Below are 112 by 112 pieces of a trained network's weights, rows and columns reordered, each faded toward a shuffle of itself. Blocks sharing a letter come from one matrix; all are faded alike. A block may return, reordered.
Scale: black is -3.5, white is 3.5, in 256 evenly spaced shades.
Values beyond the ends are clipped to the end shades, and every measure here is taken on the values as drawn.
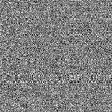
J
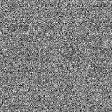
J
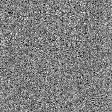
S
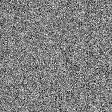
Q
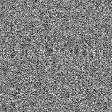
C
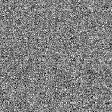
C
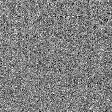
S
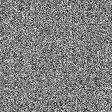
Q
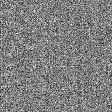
S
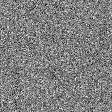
Q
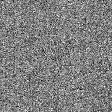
S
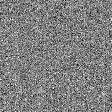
S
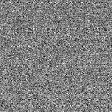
J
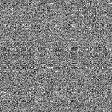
J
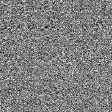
C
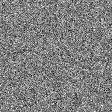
Q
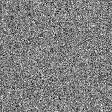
Q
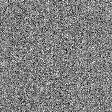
S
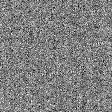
S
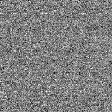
C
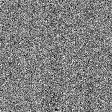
Q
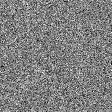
Q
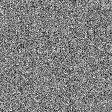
Q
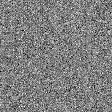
S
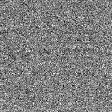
C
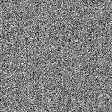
S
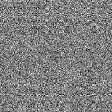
J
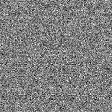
C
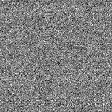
C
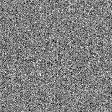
S
